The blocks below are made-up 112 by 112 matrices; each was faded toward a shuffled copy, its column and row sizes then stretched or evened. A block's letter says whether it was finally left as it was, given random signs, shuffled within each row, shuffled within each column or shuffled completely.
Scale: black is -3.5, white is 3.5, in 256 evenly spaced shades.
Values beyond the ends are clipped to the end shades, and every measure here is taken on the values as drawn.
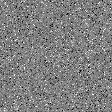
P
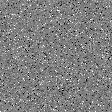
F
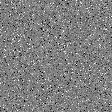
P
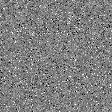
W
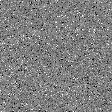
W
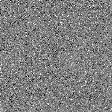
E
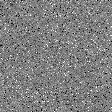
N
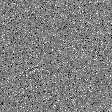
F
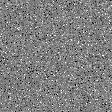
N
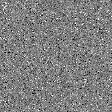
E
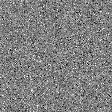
W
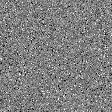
P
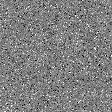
F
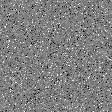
F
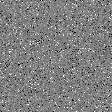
E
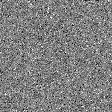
F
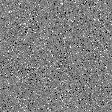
P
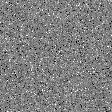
F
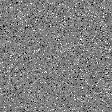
E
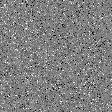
P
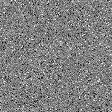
E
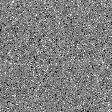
P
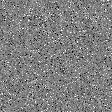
F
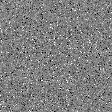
W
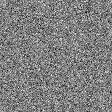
F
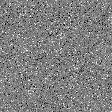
N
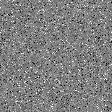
F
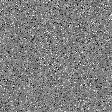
N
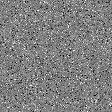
N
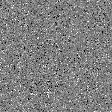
P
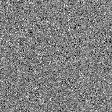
E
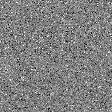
W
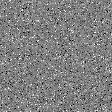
W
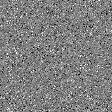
E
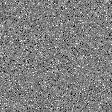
N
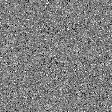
W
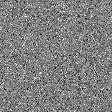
W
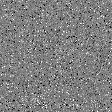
E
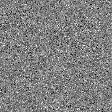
W
